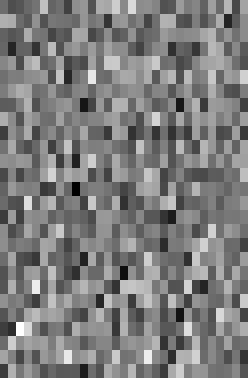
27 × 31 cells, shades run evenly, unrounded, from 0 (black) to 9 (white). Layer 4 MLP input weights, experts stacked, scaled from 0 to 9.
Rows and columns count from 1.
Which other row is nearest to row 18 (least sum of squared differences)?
7
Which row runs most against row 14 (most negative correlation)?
4
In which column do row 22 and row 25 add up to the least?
21
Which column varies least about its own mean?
30
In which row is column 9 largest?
26
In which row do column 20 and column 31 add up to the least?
10
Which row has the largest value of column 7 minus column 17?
22
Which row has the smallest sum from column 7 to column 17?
14
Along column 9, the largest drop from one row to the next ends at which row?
27
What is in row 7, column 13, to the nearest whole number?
5
